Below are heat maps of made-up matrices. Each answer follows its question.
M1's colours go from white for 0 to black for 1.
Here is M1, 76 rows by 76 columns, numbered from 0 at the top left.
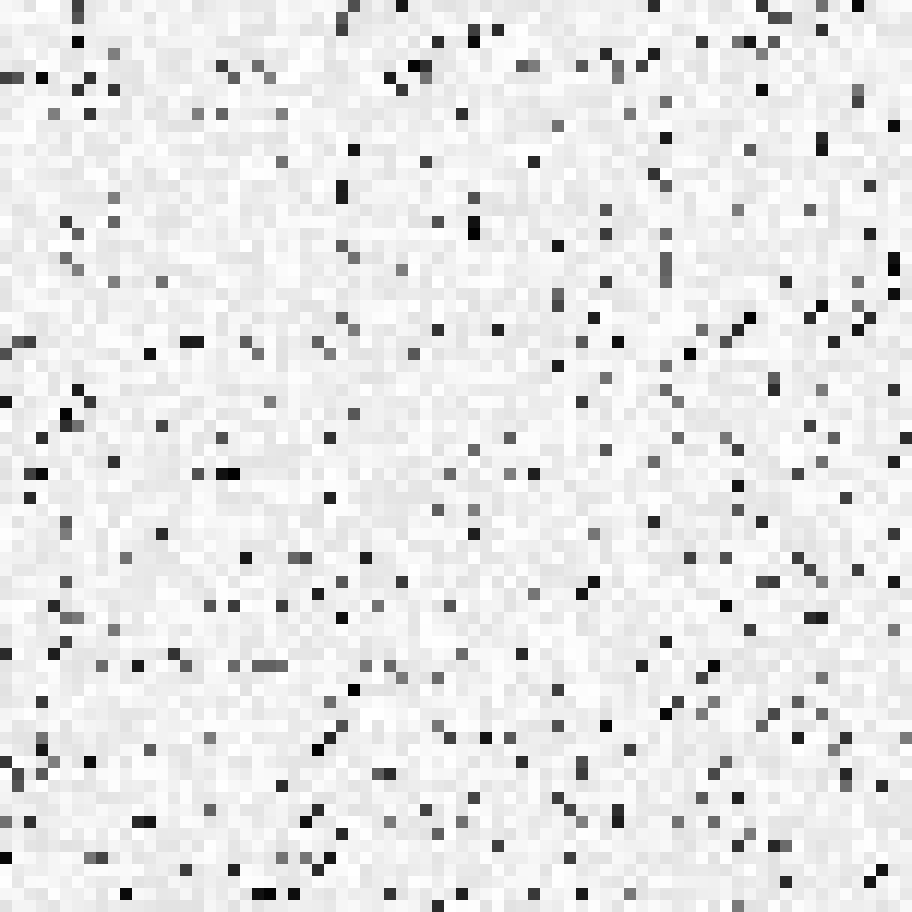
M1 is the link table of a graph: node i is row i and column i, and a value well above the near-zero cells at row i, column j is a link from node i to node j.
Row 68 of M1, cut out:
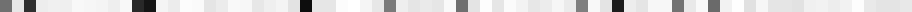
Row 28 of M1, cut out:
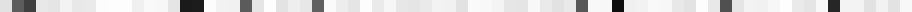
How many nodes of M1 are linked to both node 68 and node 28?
3
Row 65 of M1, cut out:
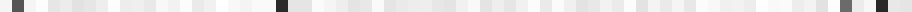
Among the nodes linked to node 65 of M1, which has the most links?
node 23
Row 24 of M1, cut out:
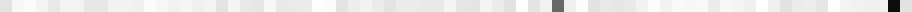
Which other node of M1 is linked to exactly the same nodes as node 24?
node 10
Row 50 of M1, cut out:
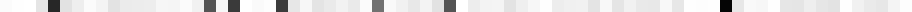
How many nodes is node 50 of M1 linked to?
7
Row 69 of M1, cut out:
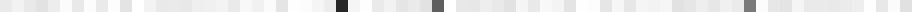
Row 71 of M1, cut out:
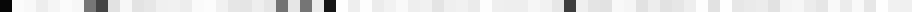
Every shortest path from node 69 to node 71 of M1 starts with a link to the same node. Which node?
node 36
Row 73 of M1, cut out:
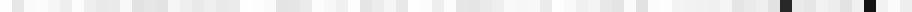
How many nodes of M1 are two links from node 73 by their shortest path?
6
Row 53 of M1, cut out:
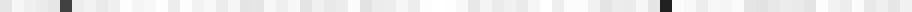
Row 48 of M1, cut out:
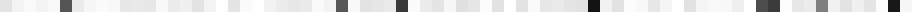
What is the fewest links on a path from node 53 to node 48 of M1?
2
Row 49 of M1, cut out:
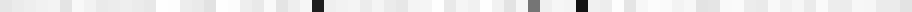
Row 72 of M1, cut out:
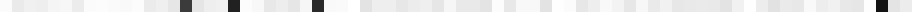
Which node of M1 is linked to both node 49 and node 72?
node 26
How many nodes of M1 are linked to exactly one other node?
2
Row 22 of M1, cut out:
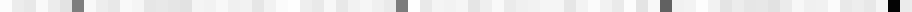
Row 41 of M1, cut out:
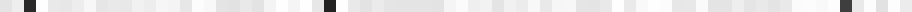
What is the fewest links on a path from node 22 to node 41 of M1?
5
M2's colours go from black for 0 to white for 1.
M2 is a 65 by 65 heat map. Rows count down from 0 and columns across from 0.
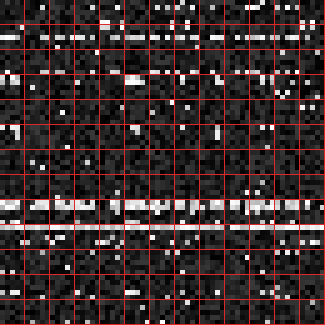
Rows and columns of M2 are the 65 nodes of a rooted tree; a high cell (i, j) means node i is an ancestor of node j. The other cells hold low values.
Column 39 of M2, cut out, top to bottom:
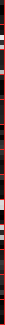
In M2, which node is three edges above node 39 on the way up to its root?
14
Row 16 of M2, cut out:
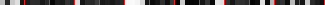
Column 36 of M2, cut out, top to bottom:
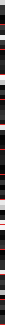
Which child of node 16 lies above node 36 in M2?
44
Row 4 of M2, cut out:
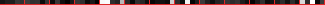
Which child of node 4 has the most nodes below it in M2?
21
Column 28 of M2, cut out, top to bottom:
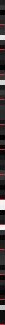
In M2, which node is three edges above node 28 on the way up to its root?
7
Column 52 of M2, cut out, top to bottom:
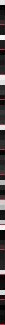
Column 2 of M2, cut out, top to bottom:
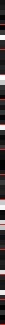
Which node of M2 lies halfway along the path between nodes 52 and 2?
0
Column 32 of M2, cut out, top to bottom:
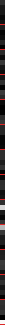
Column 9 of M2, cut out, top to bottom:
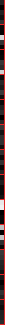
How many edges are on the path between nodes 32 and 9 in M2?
7
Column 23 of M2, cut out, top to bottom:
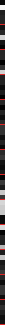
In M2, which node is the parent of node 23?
49
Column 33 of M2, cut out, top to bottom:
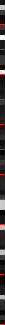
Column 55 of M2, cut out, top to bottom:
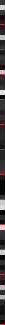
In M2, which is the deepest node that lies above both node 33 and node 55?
59
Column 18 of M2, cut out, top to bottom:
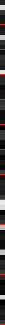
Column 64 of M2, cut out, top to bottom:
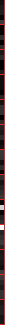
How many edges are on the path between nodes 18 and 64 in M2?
8
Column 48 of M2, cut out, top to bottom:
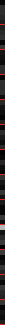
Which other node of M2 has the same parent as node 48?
41
